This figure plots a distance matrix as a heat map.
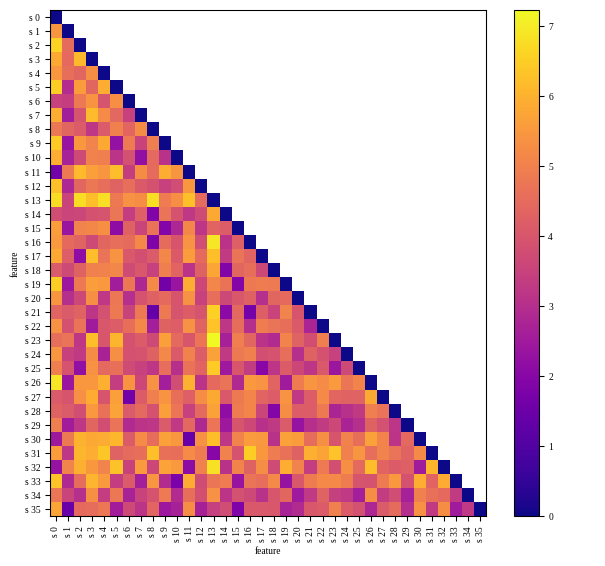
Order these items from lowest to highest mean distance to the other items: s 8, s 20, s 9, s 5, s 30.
s 20, s 8, s 9, s 5, s 30
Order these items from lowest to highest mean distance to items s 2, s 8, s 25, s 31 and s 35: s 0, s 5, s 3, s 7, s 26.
s 7, s 5, s 26, s 3, s 0
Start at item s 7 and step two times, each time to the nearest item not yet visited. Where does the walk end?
s 33
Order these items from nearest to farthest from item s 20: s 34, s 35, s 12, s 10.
s 34, s 35, s 12, s 10
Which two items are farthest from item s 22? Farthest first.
s 13, s 31
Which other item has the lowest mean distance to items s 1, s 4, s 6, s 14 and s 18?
s 29
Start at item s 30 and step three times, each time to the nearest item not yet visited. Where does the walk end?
s 32
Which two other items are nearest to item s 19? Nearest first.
s 9, s 15
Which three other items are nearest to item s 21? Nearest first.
s 8, s 16, s 14
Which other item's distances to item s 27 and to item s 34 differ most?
s 2
